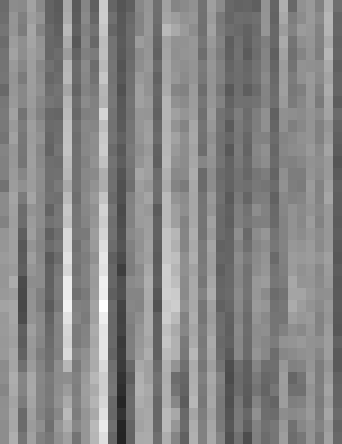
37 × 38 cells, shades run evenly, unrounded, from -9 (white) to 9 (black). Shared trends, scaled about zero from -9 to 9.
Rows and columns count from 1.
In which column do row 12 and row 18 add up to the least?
12
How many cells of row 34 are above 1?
10
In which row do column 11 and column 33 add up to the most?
1
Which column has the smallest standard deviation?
35
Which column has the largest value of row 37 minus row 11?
14
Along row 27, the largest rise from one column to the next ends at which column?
13
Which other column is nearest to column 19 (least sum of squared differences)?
8
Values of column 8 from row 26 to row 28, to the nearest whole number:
-8 -7 -6
